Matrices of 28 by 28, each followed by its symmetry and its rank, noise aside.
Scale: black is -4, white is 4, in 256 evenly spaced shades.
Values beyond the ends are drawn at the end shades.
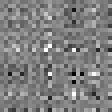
symmetric, rank three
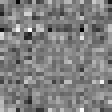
no symmetry, rank three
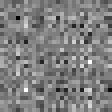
no symmetry, rank four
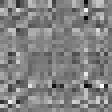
no symmetry, rank three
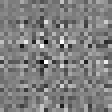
antisymmetric, rank two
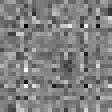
symmetric, rank three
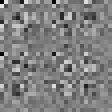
symmetric, rank three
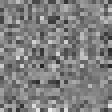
antisymmetric, rank four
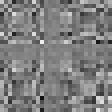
symmetric, rank two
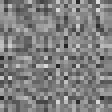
antisymmetric, rank two
